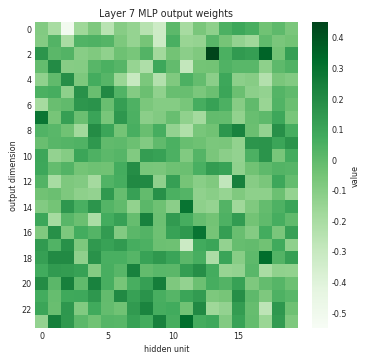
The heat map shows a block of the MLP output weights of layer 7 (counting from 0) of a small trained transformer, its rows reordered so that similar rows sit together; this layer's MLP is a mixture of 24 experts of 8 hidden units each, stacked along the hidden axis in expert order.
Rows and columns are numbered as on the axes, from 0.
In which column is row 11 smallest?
15
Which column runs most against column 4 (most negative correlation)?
10
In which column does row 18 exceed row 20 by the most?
17
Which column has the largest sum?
4
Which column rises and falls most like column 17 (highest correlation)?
19
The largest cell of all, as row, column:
2, 13
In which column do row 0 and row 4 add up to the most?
14
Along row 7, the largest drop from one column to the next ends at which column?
1
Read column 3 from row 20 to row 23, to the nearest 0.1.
0 0.1 -0.1 0
